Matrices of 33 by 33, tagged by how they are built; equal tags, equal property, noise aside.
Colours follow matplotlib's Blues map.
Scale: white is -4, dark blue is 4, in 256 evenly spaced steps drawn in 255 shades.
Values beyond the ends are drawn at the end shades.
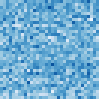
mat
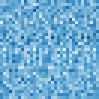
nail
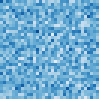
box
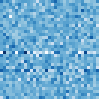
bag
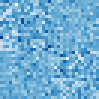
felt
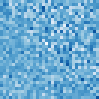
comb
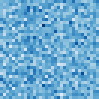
box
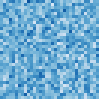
mat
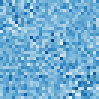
felt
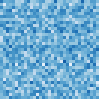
nail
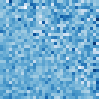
comb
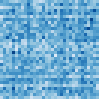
mat
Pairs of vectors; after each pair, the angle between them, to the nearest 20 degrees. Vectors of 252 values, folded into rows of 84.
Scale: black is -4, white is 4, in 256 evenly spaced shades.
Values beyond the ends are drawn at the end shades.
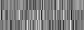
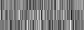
20 degrees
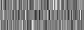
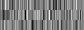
140 degrees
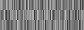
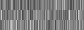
120 degrees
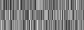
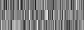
40 degrees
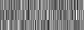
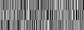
160 degrees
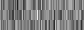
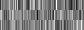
140 degrees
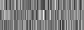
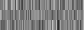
100 degrees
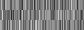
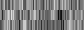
140 degrees
